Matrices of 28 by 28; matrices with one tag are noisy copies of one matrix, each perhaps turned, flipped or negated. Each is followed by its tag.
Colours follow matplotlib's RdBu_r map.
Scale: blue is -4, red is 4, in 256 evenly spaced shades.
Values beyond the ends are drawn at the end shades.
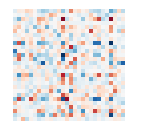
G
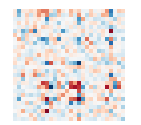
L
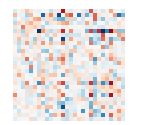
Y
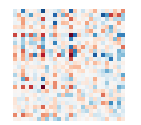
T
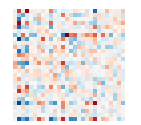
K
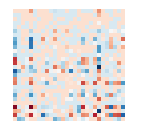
K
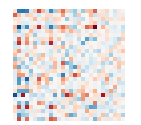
K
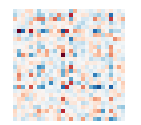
G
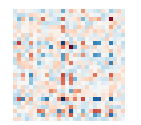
G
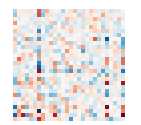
K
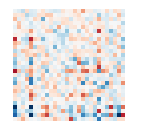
K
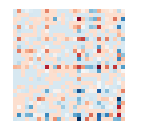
T
